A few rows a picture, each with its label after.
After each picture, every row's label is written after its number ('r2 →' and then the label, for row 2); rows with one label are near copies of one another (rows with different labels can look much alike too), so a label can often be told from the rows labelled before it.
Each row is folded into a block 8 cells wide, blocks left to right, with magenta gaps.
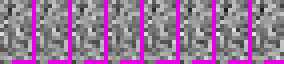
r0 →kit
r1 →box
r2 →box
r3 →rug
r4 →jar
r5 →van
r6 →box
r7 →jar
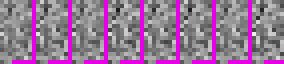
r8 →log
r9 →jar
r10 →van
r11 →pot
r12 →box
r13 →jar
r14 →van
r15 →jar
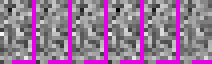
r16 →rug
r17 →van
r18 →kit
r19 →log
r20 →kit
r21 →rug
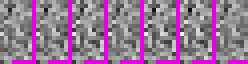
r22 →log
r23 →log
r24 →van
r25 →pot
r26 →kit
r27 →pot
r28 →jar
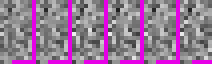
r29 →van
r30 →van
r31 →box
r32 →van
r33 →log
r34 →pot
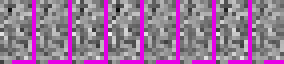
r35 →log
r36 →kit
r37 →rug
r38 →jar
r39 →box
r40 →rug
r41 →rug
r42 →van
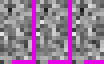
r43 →log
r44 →pot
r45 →pot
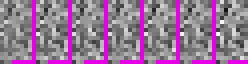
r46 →pot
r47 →pot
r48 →van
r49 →rug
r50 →pot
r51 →pot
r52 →pot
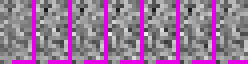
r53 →van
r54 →box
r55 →log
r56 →box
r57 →box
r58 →log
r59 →van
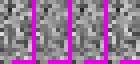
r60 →rug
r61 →log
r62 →log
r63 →van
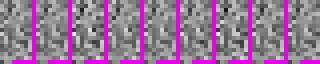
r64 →van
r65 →van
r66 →box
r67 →jar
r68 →van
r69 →box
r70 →van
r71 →pot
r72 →van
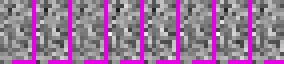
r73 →kit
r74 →van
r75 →kit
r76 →box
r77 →van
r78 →jar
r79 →pot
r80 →van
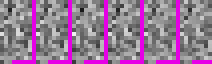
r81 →rug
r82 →rug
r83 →log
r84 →kit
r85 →pot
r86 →jar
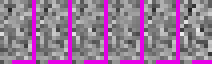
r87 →log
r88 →pot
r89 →box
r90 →van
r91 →jar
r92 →kit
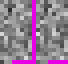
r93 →log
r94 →rug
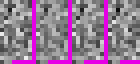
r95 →rug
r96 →log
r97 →jar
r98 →pot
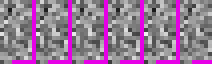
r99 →pot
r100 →jar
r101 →pot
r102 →van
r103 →van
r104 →kit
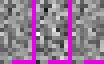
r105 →kit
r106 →log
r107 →rug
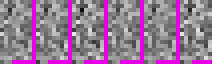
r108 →pot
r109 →log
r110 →pot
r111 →rug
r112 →jar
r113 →rug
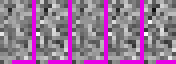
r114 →log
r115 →pot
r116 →van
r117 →pot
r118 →pot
